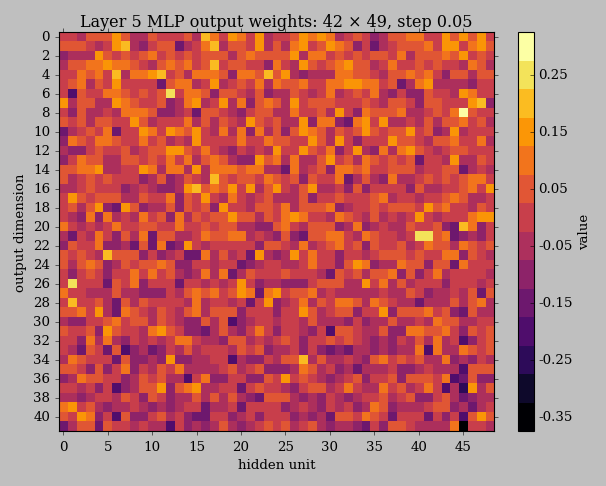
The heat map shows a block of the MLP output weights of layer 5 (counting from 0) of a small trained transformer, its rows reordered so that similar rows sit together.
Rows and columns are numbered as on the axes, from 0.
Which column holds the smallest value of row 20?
44
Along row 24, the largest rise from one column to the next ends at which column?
45
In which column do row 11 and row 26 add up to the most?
1
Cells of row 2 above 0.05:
9
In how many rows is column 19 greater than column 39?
16
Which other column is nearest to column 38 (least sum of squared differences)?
29
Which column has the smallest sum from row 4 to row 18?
40
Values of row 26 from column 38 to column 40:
0.05 -0.05 0
